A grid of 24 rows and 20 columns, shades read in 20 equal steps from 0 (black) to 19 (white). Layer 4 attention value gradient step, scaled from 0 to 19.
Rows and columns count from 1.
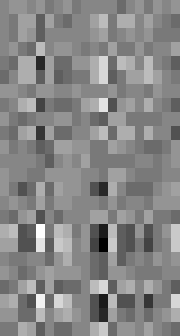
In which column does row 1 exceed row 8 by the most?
5
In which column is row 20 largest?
6
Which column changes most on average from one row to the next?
12
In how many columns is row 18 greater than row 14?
9
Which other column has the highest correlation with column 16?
18
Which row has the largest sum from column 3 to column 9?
22
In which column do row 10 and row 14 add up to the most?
14
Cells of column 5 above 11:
7
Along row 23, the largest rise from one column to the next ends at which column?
13
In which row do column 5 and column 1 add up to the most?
17
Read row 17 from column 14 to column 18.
7 6 11 6 9
